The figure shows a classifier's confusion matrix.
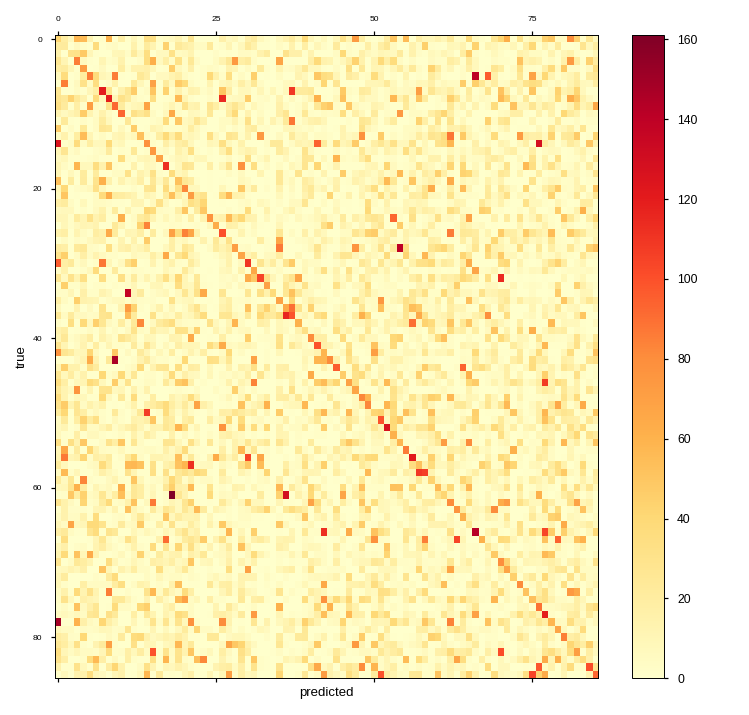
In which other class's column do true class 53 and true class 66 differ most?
42
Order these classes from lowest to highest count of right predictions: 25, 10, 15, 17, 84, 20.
25, 15, 20, 10, 84, 17
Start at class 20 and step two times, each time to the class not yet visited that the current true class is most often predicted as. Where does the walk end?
4
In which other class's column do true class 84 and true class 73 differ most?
76
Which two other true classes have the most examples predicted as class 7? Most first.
30, 19
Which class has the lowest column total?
34
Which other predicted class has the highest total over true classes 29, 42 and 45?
0
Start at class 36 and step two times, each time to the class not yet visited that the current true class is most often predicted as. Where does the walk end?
68
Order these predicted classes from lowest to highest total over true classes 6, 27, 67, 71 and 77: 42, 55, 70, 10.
10, 55, 70, 42
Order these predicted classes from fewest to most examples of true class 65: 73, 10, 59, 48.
59, 10, 73, 48
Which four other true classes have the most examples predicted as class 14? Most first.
50, 25, 9, 85
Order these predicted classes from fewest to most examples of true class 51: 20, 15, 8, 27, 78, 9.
8, 9, 20, 78, 27, 15
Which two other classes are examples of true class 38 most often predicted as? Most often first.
56, 13
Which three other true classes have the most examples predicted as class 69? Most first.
63, 75, 39
